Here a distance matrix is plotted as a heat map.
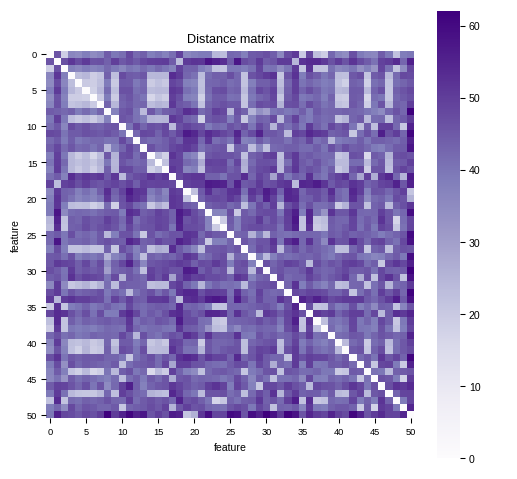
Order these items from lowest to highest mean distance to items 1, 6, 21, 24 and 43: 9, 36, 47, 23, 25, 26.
9, 47, 23, 25, 26, 36
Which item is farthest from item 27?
17
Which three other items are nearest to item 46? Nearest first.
29, 36, 8
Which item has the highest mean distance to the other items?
50
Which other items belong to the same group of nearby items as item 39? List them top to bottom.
12
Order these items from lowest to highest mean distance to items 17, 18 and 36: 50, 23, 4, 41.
4, 41, 23, 50
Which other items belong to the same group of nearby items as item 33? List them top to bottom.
11, 42
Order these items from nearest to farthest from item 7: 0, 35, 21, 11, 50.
21, 0, 35, 11, 50
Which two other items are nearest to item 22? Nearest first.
26, 38
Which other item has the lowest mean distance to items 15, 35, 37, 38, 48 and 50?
0
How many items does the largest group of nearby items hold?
16
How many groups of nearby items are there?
10
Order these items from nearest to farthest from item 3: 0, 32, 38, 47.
32, 47, 0, 38
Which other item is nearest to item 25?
13
